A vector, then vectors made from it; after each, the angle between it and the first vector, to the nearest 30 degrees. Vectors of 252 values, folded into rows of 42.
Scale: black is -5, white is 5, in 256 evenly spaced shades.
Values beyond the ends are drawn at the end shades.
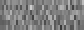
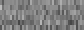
90 degrees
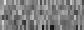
120 degrees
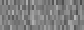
120 degrees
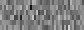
120 degrees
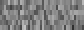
60 degrees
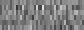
60 degrees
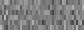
90 degrees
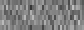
150 degrees
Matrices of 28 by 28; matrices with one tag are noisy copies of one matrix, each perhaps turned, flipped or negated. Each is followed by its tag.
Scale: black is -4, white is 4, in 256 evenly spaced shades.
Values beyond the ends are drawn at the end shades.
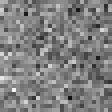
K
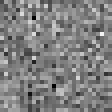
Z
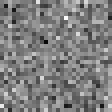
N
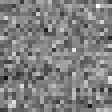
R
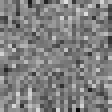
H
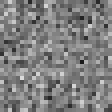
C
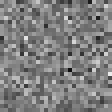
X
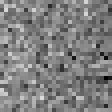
K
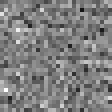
C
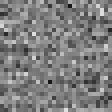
C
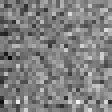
K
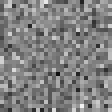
H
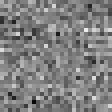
Z
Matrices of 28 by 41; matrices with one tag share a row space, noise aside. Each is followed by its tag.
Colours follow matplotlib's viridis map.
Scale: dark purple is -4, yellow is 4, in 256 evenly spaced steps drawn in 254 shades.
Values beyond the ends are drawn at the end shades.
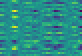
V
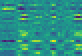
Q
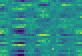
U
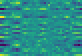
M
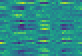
U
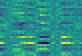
U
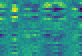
V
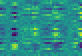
V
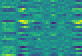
Q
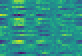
U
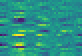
U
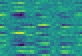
U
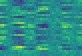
U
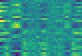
M
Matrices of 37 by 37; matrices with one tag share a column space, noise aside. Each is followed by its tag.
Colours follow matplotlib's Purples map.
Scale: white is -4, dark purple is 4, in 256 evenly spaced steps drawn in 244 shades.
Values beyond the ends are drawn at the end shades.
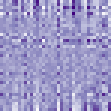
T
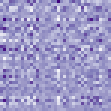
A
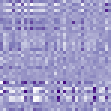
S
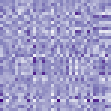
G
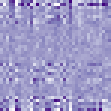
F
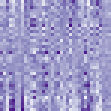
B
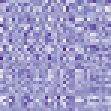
A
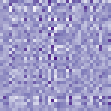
A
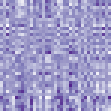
B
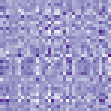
G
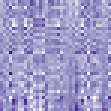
B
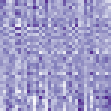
B
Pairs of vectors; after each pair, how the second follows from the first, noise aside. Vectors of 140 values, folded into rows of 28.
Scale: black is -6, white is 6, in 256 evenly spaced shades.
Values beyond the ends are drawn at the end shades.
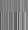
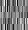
wrapped around, negated, scaled up.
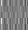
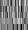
wrapped around, negated, scaled up.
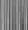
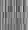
wrapped around.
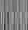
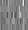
reversed, negated, partly zeroed.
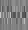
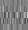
reversed, partly zeroed.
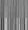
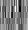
wrapped around, negated, scaled up.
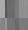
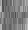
wrapped around.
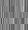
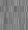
reversed, negated, shrunk.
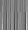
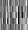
wrapped around, negated, scaled up.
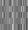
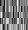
wrapped around, negated, scaled up.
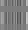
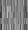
reversed, negated.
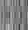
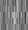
wrapped around.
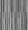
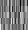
wrapped around, negated, scaled up.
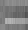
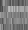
wrapped around.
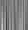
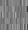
wrapped around, partly zeroed.
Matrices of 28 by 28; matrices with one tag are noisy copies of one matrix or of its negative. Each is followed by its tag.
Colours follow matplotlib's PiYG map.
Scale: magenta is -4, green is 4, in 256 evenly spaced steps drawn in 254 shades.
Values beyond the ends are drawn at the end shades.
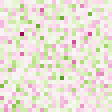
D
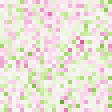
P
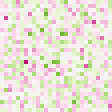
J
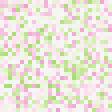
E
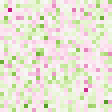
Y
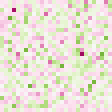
E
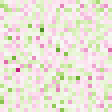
Y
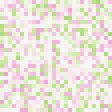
D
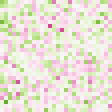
E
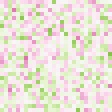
P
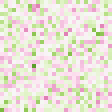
E
